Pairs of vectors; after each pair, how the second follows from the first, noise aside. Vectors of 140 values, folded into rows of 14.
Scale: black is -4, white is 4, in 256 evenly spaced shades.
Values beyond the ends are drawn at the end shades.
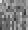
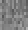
reversed, shrunk.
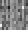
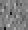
wrapped around, negated, partly zeroed.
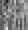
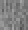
reversed, shrunk.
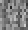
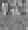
reversed, partly zeroed.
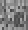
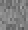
wrapped around, shrunk.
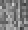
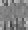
wrapped around, partly zeroed.
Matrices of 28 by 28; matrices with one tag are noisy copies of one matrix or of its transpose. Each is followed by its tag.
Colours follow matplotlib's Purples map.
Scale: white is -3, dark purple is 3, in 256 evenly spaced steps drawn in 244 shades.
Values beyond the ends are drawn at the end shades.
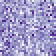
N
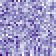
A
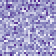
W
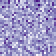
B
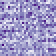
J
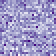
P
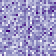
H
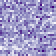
A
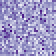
W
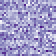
B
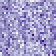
N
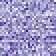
H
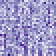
J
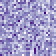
A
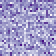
W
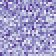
W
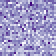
W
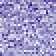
W
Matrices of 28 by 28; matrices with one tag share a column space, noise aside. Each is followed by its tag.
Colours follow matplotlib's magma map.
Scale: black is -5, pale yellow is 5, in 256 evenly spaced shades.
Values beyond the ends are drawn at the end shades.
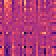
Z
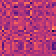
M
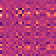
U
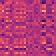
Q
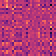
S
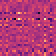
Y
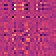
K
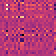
K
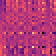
Z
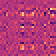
U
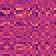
U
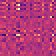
K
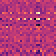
Y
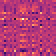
Y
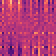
Z
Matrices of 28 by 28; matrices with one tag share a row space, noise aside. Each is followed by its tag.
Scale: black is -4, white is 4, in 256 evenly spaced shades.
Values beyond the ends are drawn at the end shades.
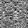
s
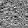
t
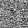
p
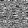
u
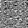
s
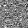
s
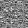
t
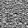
s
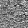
p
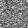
t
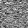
s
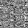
p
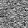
p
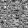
u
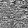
p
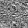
u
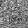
t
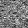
u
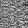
p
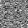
s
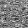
u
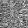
p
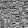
u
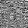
p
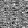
u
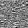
u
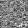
p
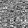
p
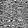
t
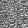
p
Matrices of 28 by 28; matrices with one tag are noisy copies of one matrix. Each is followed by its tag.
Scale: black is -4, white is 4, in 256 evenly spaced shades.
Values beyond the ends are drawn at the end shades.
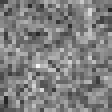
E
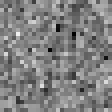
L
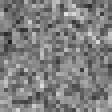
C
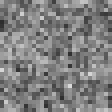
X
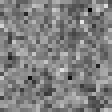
L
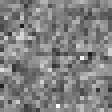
X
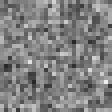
L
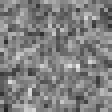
E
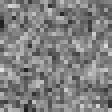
X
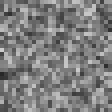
E
